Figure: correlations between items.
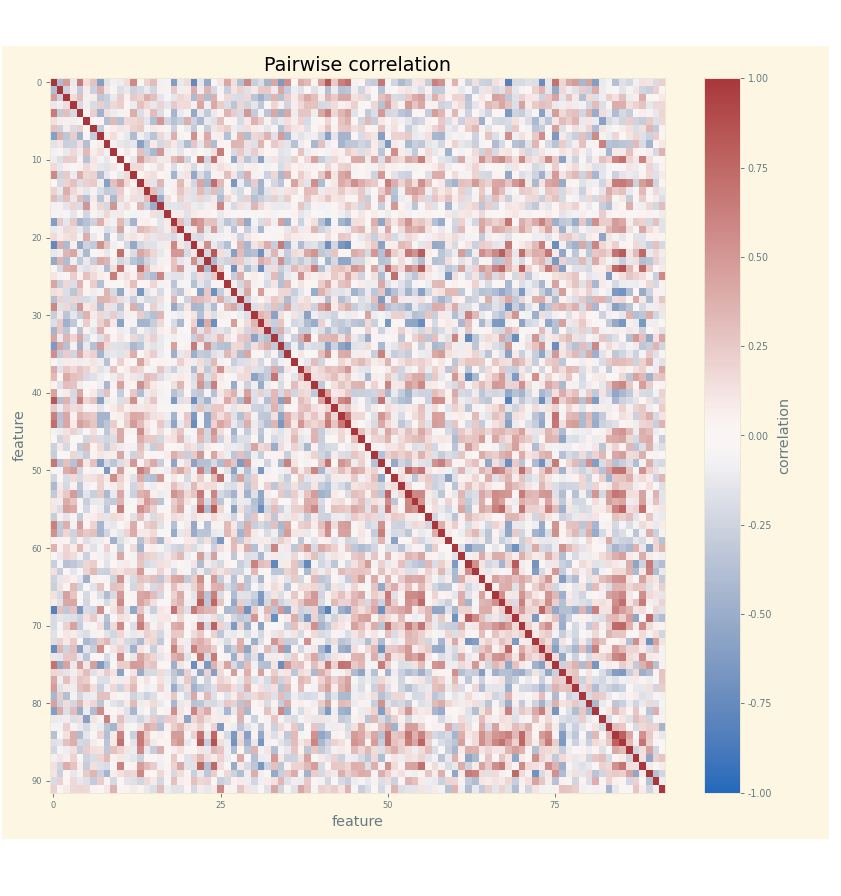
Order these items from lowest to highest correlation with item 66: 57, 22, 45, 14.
57, 45, 14, 22
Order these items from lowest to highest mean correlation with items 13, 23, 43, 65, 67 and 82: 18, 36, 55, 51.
36, 18, 51, 55
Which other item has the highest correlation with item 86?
13
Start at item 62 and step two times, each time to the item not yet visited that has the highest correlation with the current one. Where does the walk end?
89
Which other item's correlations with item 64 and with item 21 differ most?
75
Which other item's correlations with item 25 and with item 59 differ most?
51
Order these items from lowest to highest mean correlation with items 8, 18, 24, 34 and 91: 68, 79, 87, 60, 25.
60, 25, 79, 87, 68
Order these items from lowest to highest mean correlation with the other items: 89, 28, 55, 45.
28, 89, 45, 55
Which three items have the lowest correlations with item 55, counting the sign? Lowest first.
31, 27, 76
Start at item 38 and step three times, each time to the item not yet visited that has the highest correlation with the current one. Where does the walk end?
76
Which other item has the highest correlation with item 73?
68
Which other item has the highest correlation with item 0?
41
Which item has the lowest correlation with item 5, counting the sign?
82
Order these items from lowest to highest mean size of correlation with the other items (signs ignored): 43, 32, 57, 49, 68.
32, 57, 43, 49, 68
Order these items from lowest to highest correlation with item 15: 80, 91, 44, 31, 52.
31, 91, 52, 44, 80
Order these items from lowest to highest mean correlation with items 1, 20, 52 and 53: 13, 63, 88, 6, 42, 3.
6, 63, 42, 88, 13, 3
